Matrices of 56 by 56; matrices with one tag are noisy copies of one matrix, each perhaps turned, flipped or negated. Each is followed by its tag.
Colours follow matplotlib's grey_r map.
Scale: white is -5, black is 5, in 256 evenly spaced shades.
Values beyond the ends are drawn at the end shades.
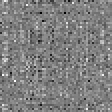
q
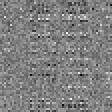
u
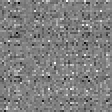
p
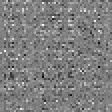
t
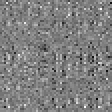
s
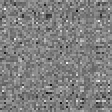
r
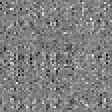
s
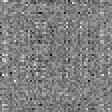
q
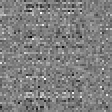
u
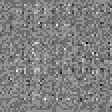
t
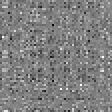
q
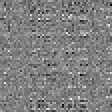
u
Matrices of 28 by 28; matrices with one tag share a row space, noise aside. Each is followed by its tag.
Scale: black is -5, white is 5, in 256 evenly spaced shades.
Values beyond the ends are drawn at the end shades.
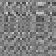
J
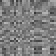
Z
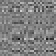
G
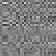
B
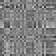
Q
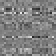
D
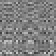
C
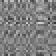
J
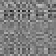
J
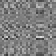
J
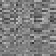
Z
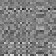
J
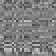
D
